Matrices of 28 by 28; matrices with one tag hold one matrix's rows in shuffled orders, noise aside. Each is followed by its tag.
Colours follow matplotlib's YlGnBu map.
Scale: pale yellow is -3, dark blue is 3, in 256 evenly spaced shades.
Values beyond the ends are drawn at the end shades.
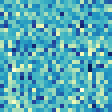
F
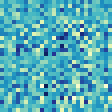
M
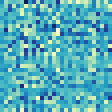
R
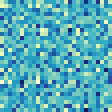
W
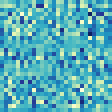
F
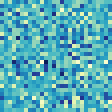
M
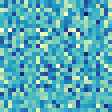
W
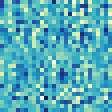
M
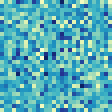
M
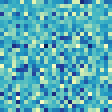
M
